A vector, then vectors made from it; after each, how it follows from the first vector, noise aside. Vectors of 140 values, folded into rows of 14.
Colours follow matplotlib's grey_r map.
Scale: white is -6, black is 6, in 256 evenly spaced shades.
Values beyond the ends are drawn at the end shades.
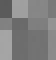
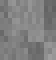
reversed, negated, shrunk.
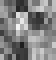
wrapped around, negated, scaled up.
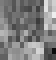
reversed, scaled up.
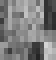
reversed, negated, scaled up.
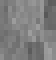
reversed, negated, shrunk.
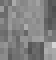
reversed, negated.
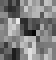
wrapped around, negated, scaled up.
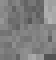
reversed, partly zeroed.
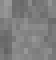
negated, shrunk.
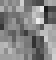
wrapped around, negated, scaled up.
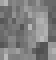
wrapped around.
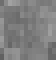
wrapped around, shrunk.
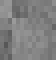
negated, shrunk.
